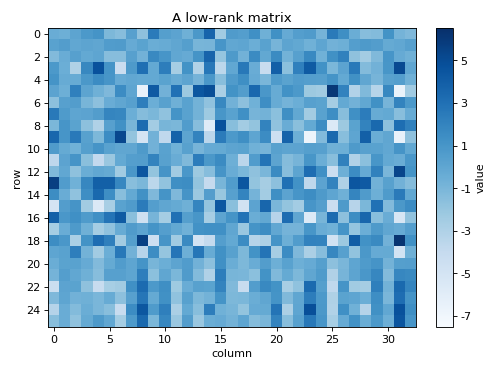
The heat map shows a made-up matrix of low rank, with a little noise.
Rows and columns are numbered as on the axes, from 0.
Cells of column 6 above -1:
16
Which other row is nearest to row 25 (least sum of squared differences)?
12
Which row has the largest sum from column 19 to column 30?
3
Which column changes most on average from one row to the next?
31
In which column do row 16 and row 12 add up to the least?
14
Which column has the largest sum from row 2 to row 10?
0
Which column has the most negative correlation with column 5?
26
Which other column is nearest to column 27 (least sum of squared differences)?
5
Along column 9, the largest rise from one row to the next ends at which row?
19
